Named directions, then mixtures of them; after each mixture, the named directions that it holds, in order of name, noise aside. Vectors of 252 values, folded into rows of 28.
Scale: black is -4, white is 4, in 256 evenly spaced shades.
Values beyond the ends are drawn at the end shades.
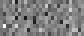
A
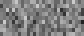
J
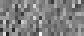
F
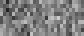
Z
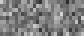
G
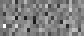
A.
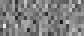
A, F.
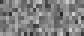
G.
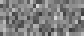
G, J.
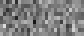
A, Z.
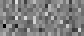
A.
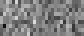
A, Z.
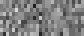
F, G.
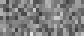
G, Z.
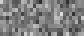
G.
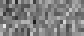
A, Z.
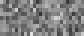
G, Z.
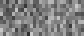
F, Z.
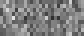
A, Z.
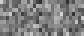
G.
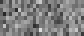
A, G.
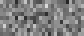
A, G.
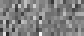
F.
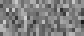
J.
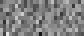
F, G.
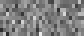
F, J.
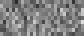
J.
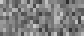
G.
